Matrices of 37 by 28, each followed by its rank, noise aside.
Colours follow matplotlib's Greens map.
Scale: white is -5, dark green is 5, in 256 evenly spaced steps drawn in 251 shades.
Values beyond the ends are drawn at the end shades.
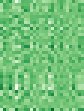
three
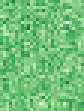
six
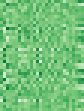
two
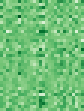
four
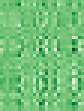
two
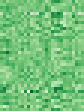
four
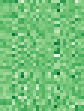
four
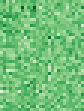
six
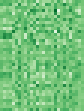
four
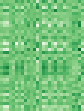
two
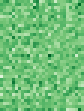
six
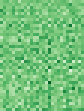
five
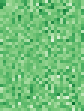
six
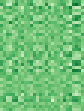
two
